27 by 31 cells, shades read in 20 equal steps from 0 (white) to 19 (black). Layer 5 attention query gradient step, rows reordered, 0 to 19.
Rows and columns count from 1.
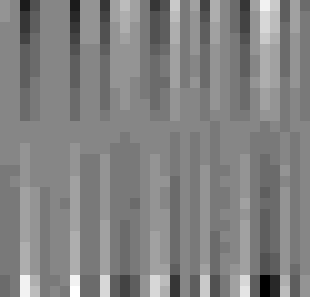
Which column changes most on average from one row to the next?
27
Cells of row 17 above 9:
13
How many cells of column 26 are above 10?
2
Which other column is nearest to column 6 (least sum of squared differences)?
7
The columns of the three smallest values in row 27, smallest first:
8, 3, 25
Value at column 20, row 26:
12
